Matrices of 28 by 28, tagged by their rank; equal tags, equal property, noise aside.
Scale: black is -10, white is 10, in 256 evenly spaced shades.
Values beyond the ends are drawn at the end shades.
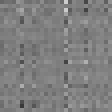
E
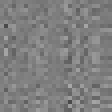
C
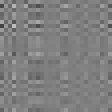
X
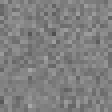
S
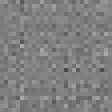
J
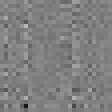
C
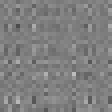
E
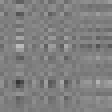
X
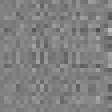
C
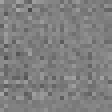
J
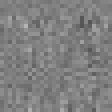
J
